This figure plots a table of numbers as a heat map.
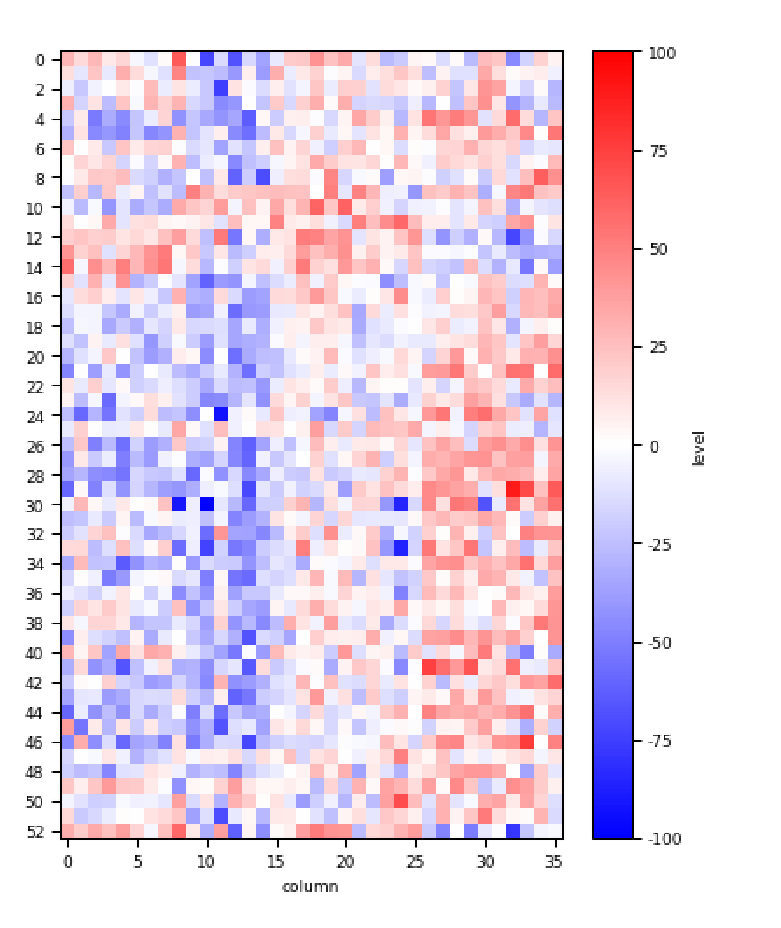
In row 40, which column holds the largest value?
30
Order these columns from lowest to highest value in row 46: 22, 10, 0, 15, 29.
0, 10, 15, 22, 29
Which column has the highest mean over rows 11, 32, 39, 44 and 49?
33
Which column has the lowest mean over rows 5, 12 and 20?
12
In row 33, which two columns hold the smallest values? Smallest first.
24, 10
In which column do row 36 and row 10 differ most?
8
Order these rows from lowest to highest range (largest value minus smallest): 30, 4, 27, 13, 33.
13, 27, 4, 33, 30
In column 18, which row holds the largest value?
10
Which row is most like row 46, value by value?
34
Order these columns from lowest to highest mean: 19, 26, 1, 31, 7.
7, 1, 19, 26, 31
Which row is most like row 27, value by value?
39
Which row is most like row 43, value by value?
35
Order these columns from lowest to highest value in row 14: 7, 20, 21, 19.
19, 21, 20, 7
